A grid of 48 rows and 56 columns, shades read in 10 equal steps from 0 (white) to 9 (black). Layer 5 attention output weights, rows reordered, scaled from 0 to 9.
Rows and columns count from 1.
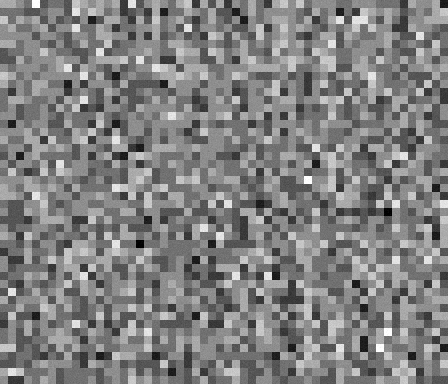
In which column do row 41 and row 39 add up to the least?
17
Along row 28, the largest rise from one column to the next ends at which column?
34
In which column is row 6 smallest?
42
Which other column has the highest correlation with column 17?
19
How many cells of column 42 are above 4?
22
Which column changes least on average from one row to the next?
20
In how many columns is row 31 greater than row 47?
20
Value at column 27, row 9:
5
